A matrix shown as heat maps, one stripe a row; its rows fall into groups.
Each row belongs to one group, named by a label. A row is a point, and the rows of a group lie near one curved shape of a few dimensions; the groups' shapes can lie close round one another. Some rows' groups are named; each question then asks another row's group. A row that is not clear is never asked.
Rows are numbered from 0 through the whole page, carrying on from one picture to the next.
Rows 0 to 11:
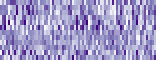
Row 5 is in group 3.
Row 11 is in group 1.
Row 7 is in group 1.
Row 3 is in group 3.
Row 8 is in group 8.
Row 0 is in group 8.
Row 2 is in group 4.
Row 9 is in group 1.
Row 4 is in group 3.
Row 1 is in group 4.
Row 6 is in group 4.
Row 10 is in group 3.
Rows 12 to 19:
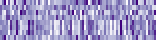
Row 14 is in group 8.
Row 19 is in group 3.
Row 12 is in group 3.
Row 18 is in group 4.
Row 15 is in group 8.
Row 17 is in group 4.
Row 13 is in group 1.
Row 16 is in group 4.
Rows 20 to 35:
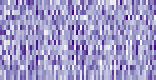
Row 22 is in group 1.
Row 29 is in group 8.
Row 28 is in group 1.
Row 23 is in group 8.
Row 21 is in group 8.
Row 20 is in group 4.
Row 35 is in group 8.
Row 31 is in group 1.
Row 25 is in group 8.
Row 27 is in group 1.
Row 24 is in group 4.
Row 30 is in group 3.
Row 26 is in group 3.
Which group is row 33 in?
4
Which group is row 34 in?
8
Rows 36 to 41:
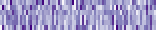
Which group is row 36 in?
1
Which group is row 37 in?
3
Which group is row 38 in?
1
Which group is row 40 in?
8
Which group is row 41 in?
3
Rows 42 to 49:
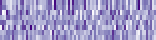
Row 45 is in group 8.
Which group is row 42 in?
1
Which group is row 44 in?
8
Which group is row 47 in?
3
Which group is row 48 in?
1
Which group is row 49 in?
1
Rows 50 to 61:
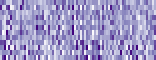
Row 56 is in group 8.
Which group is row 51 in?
8
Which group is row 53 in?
1
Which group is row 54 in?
8
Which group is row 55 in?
1
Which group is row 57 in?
8
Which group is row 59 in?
3
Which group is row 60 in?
4
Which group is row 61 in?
3
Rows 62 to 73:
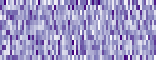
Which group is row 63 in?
1
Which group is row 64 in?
8
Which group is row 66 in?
4
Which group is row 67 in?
1
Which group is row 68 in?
8
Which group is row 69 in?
4
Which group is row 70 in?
1
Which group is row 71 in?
3
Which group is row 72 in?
1
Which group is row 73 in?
8
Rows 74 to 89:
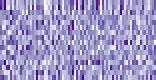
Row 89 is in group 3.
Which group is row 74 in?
3
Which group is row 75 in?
3
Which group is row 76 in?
4
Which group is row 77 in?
1
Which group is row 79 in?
8
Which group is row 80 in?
4
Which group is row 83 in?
4
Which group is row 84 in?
8
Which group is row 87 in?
8
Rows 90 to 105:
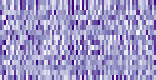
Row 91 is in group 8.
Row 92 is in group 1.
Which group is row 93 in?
8
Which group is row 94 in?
3
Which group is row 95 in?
1
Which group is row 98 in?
3
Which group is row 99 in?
8
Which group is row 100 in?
3
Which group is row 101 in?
1
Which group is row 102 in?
1
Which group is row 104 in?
3
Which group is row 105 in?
8
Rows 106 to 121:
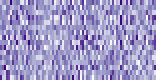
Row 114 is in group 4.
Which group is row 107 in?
8
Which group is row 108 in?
1
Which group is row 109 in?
4
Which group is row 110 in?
4
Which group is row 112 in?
8
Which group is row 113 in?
3
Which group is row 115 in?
3
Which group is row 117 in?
1
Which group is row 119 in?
3
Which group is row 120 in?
8
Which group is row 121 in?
8
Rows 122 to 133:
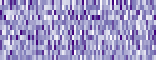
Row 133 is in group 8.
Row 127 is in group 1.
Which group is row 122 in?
8
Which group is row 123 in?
4
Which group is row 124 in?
1
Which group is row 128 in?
8
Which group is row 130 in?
1
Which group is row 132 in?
1
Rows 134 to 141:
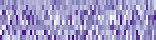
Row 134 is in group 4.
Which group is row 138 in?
4
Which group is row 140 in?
3
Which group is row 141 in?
1
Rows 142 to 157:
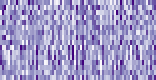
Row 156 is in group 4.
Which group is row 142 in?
4
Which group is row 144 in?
3
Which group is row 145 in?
4
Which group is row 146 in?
3
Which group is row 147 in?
4
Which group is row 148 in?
1
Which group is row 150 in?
4
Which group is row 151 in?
8
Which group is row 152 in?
1
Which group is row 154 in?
3
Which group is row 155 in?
3
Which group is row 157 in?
8
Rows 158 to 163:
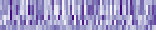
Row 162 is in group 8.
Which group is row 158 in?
4
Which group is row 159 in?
4
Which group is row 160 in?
4
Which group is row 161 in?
1
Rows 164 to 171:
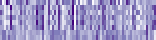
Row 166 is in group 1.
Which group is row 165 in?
1
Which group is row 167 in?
1
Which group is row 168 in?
1
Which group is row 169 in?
1
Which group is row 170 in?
4
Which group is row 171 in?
4
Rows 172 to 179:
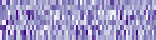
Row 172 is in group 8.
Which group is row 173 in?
4
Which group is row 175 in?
4
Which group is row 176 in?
8
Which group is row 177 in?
3
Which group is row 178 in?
3
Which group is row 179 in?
3
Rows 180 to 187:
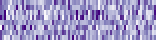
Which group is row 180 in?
1
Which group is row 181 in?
4
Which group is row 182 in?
3
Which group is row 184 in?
1
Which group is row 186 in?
1
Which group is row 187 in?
1
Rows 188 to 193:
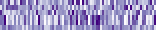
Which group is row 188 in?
8
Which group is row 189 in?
8
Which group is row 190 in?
1
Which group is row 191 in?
3
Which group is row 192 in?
3
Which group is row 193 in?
4
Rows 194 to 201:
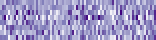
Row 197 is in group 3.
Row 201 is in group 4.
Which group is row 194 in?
8
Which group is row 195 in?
3
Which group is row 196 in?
4
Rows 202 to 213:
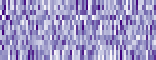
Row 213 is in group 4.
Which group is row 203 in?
3
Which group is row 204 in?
3
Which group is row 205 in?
8
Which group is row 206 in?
4
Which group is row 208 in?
3
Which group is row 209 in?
1
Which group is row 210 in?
1
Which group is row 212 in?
4
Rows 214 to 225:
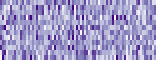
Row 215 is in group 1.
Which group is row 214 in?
1
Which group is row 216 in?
1
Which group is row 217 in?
8
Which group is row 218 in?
8
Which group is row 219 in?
3
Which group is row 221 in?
1
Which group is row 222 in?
4
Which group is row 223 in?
1
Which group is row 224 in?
3
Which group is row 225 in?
3
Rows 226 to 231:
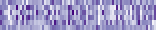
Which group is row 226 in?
4
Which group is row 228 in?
1
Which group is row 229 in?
4
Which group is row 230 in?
1
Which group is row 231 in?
4
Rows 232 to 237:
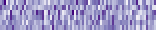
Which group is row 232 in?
3
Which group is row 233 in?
1
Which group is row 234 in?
1
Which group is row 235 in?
1
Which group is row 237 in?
1
